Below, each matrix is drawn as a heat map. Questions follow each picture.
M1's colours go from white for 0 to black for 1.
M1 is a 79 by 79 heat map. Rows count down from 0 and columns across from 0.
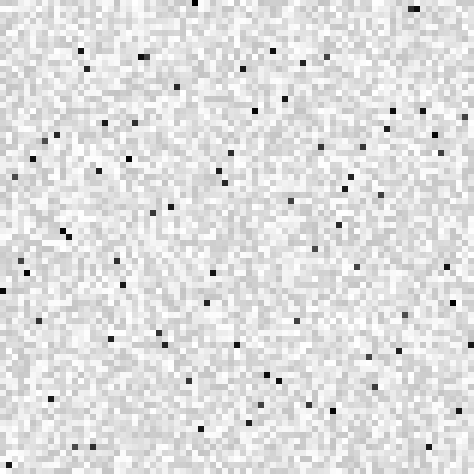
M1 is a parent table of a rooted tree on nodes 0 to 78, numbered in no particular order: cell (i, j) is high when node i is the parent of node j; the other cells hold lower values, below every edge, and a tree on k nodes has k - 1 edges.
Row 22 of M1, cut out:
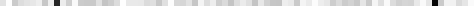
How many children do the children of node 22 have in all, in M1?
3
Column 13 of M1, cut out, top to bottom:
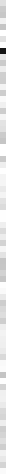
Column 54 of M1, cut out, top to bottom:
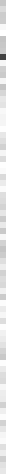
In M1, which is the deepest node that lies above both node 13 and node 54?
8
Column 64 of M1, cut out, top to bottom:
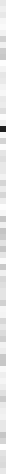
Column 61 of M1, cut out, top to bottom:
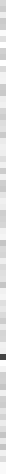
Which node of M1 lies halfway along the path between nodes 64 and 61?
44
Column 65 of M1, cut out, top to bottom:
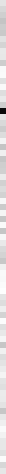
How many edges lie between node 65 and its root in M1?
4
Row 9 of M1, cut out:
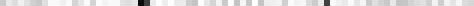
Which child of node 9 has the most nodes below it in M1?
24
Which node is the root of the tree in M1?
30
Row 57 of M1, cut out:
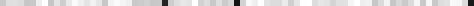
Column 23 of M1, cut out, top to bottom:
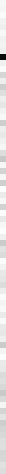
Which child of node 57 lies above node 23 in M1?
39
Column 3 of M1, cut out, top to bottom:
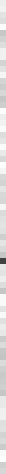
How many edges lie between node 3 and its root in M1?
9
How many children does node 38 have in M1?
1
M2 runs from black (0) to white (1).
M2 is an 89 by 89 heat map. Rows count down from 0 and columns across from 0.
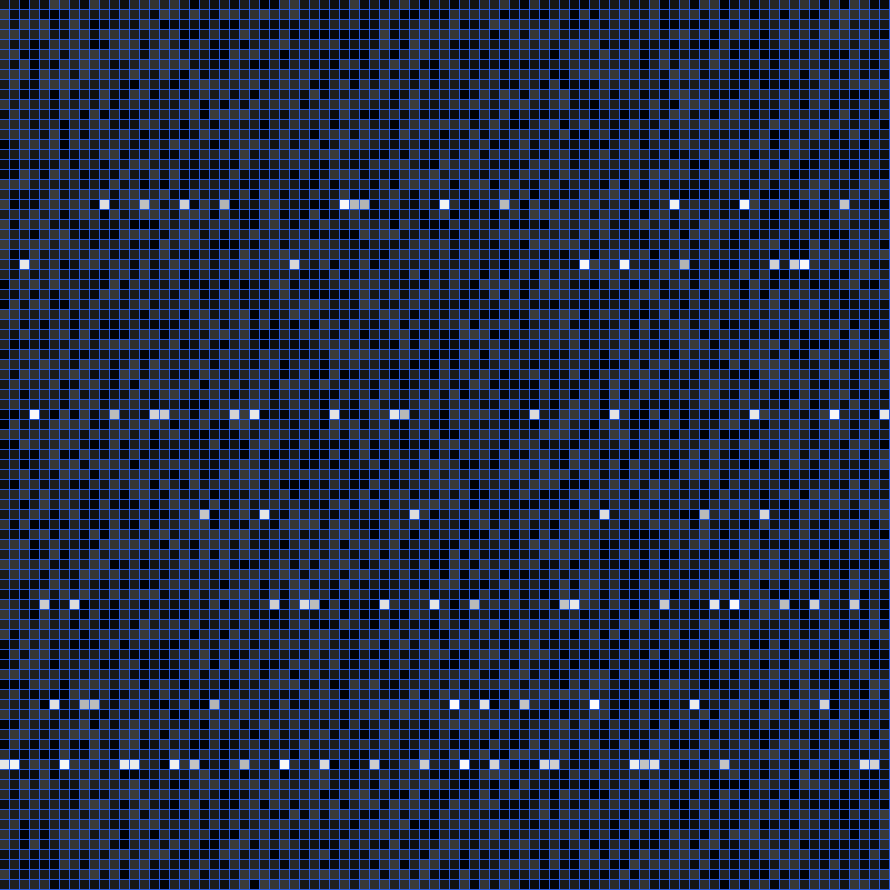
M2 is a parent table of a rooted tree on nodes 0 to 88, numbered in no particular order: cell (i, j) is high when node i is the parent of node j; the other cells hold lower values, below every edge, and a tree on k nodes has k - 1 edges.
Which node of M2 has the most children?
76
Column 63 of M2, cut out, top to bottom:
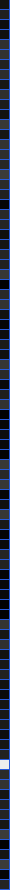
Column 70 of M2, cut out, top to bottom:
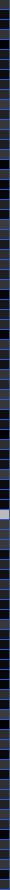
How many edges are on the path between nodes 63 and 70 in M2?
3
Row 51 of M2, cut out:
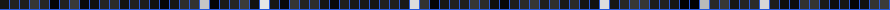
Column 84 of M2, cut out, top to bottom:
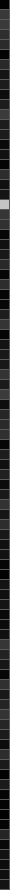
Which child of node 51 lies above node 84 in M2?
20
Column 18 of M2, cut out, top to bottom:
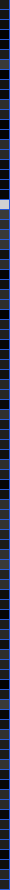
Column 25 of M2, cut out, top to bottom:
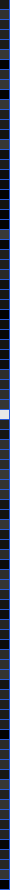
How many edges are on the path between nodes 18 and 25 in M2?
4
